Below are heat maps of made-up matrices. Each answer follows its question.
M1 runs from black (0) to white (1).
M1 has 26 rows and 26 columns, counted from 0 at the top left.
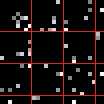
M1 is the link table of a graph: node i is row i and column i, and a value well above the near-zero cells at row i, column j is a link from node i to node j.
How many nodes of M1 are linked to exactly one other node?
12
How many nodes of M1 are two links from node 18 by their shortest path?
2
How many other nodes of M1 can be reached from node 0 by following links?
6
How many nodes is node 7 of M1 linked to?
5
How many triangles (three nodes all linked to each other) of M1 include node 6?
0
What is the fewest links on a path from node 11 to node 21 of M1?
4
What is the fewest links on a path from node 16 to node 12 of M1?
2
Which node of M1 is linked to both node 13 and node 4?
node 5
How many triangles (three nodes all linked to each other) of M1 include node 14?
2
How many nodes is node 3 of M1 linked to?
1
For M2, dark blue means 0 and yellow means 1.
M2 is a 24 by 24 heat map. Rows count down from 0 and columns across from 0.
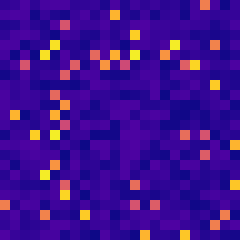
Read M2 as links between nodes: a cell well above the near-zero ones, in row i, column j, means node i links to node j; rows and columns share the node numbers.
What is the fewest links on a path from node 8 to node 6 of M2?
6
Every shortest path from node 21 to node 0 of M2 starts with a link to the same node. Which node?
node 4
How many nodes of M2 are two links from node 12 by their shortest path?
5
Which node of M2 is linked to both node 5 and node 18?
node 13
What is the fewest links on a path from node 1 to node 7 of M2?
6
